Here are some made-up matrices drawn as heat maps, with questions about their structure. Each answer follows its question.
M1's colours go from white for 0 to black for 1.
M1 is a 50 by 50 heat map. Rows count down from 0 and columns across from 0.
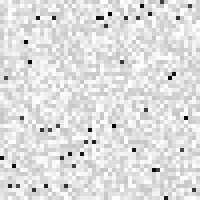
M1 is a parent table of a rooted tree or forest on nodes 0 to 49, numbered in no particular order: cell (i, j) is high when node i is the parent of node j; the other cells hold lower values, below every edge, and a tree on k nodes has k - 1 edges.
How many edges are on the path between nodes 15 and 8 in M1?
6
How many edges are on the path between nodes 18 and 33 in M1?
4
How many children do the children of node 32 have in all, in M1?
1
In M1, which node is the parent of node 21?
35
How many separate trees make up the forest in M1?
4
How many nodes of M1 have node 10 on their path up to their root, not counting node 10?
2
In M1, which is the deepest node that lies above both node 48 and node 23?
1
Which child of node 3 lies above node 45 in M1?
37
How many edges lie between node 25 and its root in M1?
3
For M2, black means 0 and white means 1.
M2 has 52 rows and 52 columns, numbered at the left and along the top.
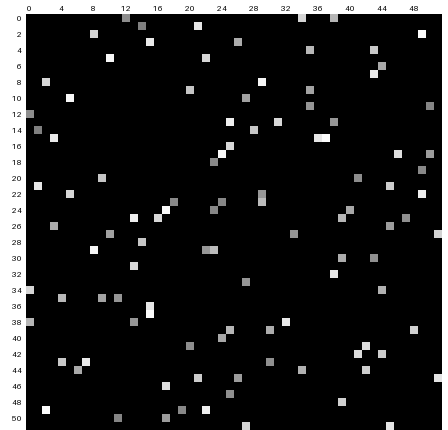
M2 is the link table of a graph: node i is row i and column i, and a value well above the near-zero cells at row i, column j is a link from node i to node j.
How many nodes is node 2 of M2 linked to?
2
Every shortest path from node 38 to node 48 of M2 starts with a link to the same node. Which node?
node 13
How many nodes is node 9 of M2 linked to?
2
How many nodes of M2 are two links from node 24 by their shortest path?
4
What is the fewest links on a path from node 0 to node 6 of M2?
3
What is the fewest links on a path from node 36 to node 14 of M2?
7
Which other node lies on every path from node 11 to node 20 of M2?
node 35
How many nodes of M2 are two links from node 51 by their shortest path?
4
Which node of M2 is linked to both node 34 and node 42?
node 44
